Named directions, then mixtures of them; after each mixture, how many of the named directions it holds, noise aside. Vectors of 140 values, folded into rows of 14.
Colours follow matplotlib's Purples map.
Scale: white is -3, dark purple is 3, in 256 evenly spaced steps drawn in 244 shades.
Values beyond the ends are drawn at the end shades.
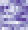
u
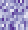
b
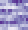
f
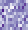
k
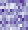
two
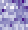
four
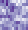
three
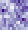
four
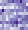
two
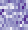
two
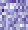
three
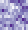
four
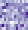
three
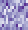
three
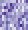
two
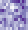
four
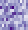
three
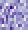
two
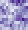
three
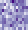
four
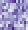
two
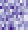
three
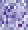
one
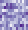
three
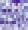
three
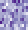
two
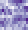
two
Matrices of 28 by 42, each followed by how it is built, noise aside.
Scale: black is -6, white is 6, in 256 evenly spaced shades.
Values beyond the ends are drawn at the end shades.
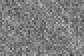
Toeplitz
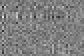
low rank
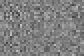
low rank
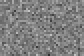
noise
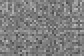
blocks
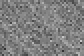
Toeplitz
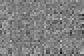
low rank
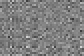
low rank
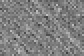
Toeplitz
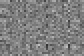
low rank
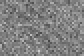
Toeplitz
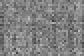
blocks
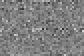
uneven rows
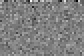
uneven rows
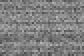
blocks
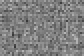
blocks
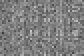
blocks
